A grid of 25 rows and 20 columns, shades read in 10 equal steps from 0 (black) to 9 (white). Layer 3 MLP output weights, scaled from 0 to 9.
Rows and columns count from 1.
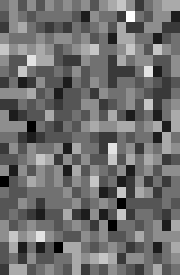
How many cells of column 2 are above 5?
3
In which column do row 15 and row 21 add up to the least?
19
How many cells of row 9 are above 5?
1
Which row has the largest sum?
5
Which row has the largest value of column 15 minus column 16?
2
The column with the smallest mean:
7
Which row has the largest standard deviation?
23
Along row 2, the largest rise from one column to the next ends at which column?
15
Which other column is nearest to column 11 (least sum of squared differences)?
16
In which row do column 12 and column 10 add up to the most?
24
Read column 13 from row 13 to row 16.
2 8 7 3
